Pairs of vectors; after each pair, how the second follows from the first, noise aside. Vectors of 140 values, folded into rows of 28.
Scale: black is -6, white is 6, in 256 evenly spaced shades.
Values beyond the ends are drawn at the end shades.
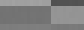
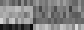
reversed, scaled up.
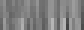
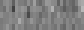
wrapped around, partly zeroed.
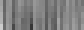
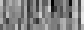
reversed, scaled up.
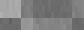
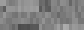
wrapped around, negated, partly zeroed.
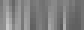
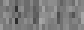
wrapped around, negated, partly zeroed.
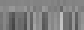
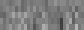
negated, partly zeroed.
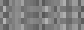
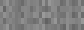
negated, shrunk.
